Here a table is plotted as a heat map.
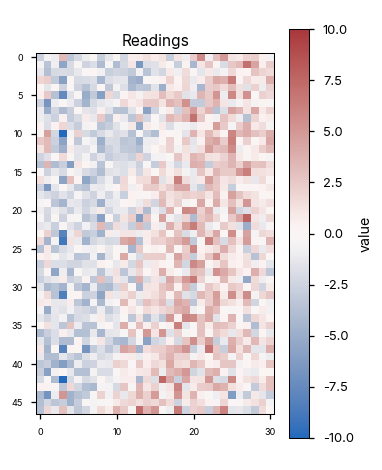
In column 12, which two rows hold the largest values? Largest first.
24, 38
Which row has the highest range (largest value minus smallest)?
42
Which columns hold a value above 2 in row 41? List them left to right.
15, 17, 18, 19, 22, 23
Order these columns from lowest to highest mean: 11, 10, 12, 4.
4, 10, 12, 11
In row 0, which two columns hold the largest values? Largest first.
21, 24
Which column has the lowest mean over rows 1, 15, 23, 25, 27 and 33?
3
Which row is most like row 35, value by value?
43
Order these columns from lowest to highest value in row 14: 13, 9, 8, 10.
8, 13, 10, 9
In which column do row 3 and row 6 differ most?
1
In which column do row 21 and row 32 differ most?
18
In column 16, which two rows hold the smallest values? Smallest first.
4, 34
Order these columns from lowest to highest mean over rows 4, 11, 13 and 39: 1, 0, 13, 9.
9, 13, 1, 0
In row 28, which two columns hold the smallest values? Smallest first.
2, 4
